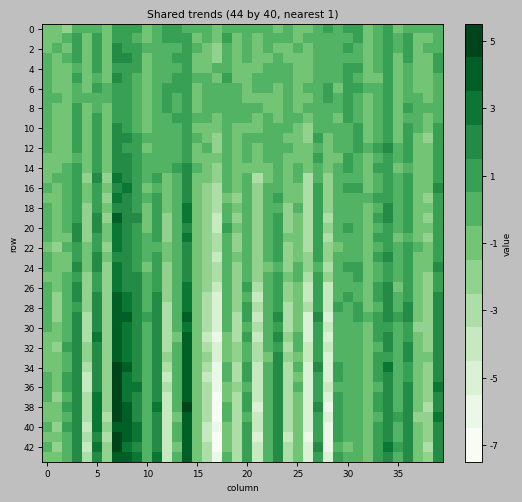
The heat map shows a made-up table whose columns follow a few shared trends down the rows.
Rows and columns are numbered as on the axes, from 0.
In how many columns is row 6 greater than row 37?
17
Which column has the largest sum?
7
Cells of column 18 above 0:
3
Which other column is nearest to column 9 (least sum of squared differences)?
39
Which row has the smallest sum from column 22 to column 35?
41
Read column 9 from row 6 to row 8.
0 0 0
